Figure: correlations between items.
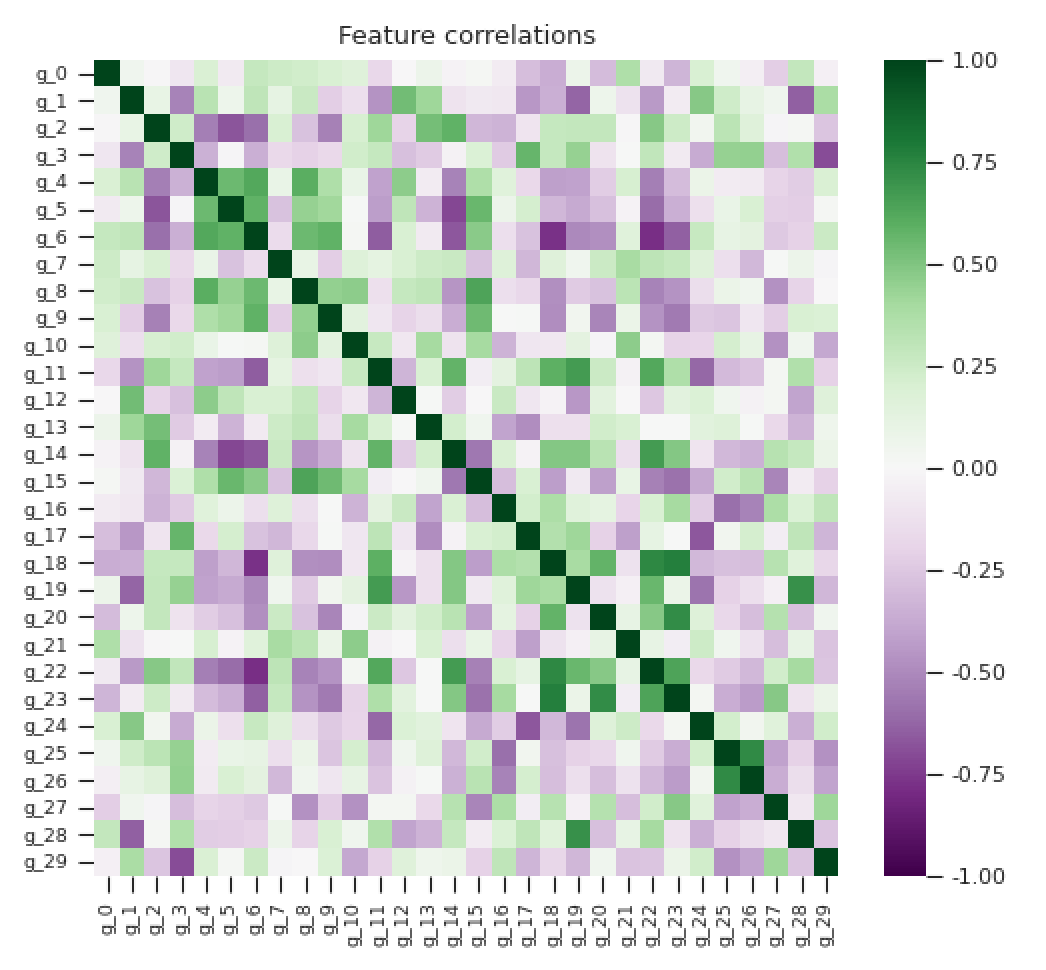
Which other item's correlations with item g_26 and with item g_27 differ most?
g_25
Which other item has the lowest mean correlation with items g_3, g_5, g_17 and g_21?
g_29
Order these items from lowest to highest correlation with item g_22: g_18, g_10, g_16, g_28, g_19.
g_10, g_16, g_28, g_19, g_18
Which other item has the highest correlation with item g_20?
g_23
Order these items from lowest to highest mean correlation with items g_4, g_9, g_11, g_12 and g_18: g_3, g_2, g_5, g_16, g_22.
g_2, g_3, g_22, g_5, g_16
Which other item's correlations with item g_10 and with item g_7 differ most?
g_15
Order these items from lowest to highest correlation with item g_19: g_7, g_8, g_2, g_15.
g_8, g_15, g_7, g_2
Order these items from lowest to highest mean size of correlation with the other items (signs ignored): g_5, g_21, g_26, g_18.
g_21, g_26, g_5, g_18
